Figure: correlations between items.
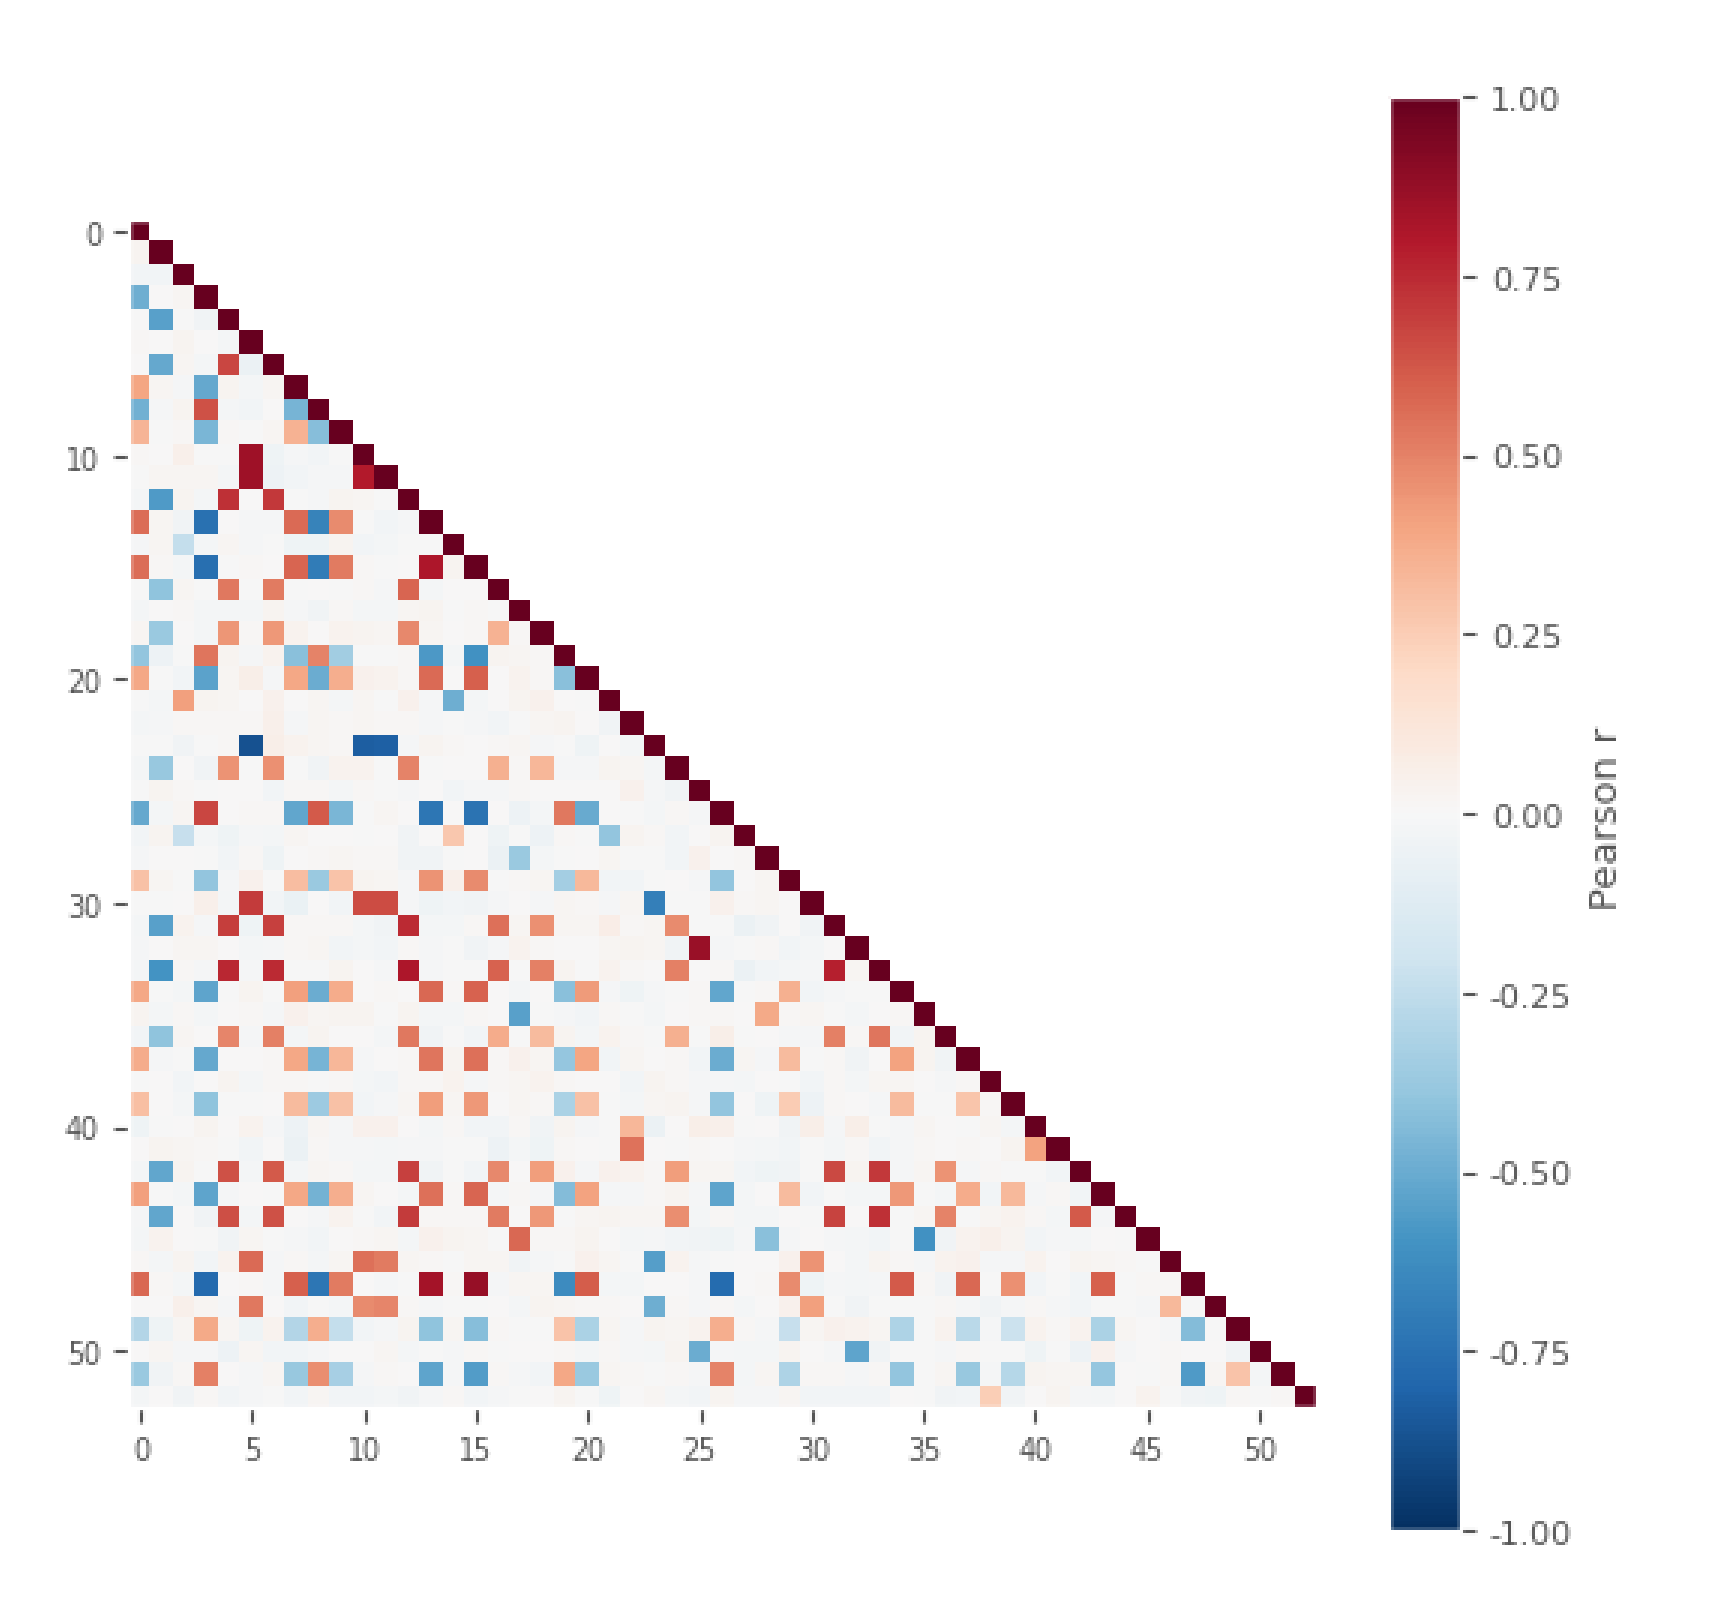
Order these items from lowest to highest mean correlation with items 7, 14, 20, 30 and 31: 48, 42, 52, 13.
52, 48, 42, 13
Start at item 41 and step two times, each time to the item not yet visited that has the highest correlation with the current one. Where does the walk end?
40
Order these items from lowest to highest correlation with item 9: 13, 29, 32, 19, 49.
19, 49, 32, 29, 13
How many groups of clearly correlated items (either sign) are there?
8
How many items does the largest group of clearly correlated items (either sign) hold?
18
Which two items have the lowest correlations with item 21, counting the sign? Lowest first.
14, 27
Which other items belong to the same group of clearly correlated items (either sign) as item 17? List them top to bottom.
28, 35, 45
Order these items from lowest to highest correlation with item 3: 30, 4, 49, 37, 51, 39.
37, 39, 4, 30, 49, 51
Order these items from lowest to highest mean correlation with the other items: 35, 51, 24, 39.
51, 35, 39, 24
